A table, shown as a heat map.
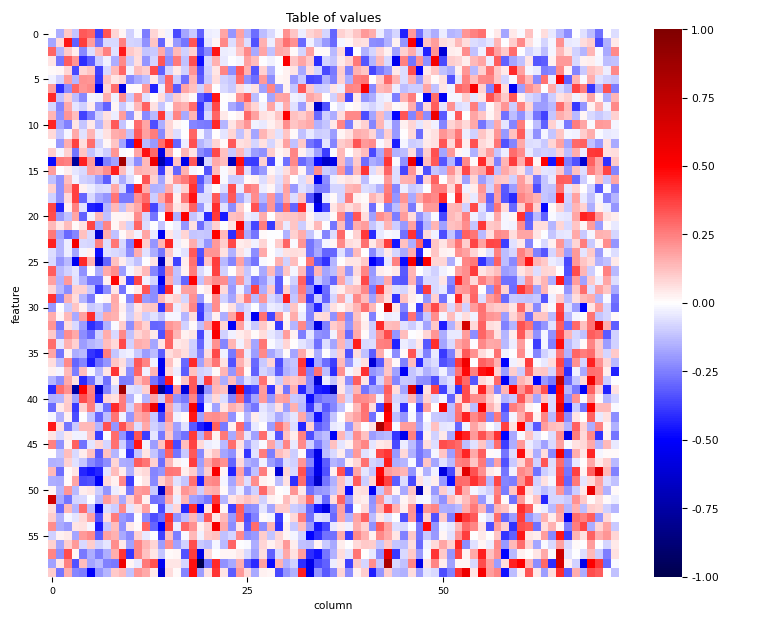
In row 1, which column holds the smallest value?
47
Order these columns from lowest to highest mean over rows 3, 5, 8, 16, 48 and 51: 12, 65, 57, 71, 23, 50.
50, 23, 71, 12, 57, 65
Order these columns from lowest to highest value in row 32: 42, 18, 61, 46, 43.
46, 18, 43, 61, 42
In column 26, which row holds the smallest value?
31
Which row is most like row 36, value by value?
59
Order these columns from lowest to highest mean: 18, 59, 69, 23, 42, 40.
23, 59, 42, 40, 69, 18
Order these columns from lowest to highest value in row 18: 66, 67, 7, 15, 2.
7, 66, 2, 67, 15
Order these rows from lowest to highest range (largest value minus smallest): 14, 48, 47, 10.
10, 47, 48, 14
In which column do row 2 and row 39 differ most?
14
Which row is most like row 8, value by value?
16
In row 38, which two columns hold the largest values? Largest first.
65, 69
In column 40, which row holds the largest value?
6
